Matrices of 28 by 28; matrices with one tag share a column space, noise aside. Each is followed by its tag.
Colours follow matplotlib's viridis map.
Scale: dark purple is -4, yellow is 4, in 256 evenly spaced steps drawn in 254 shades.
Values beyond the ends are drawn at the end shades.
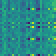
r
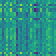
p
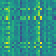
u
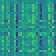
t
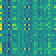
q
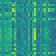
p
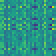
q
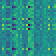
q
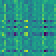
t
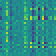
u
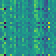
r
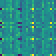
r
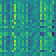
t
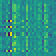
t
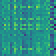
q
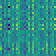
q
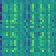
t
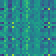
r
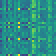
r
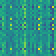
q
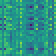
q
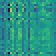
p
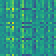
r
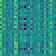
q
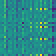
r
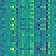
q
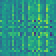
t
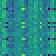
r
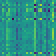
p
